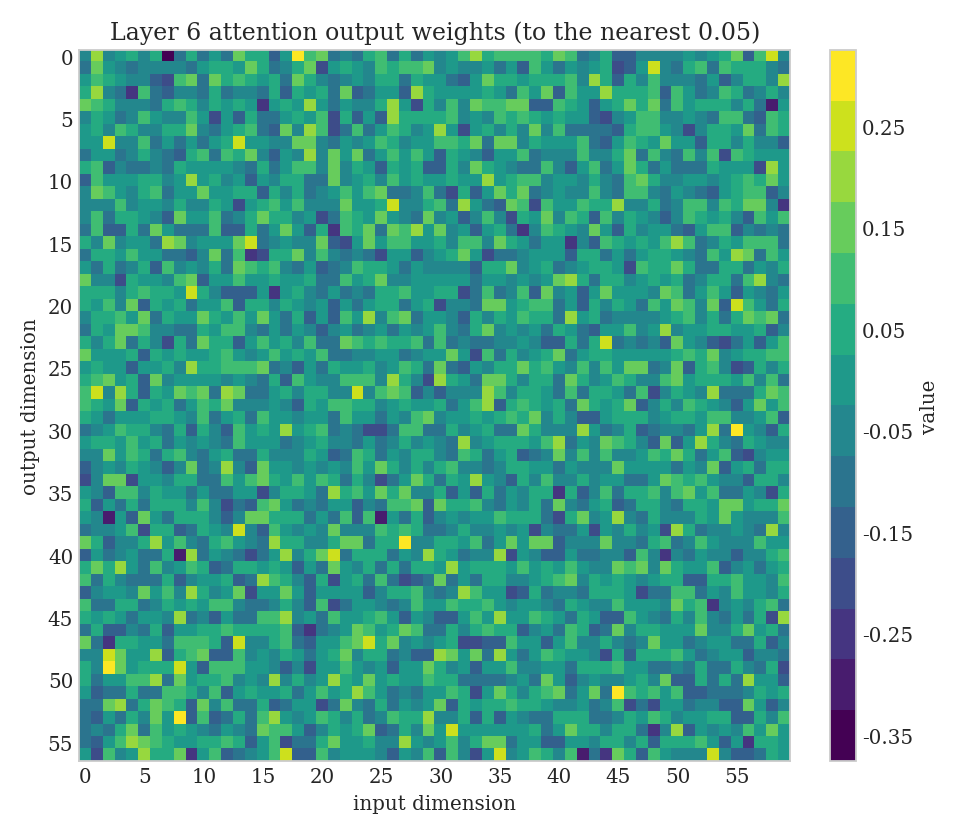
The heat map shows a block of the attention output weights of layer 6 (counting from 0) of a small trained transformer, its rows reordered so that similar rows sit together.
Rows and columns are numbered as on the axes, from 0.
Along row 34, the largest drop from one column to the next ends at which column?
4
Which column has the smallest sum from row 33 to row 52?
19
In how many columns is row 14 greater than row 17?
24
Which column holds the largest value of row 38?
13
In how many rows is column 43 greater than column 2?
17
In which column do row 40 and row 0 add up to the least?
8
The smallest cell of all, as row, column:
0, 7
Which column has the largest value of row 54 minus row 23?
31
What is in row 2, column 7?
-0.2
